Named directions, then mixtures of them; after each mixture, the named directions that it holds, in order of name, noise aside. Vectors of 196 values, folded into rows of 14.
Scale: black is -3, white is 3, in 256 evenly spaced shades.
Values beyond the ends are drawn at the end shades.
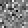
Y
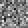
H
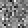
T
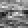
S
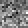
H, S.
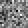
H, S, Y.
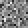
H.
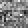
H, S, T.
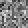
H, S, T.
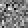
H, Y.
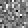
S, Y.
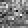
S, Y.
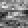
S.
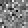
Y.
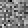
S, T, Y.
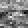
S.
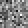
H, S, Y.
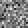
H, T, Y.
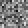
H, T, Y.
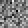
H, Y.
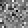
Y.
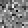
Y.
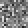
H, T, Y.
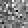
S, Y.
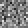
H.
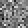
T.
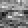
S.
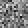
S, T, Y.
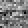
S, T.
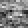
S.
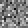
H.
